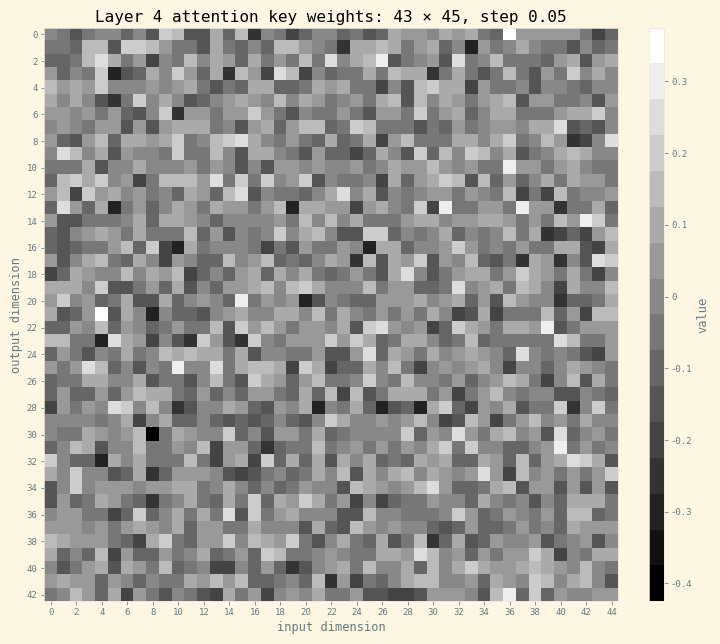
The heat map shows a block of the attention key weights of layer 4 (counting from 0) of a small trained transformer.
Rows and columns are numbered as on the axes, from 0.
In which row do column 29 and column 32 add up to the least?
28
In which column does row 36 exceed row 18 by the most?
14
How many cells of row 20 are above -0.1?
31
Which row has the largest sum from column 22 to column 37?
40
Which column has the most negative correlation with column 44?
42
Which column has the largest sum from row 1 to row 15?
36
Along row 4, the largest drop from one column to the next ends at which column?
33
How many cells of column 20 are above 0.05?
13
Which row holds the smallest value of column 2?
12
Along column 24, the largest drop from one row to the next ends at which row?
35
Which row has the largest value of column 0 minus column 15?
23
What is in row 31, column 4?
-0.15
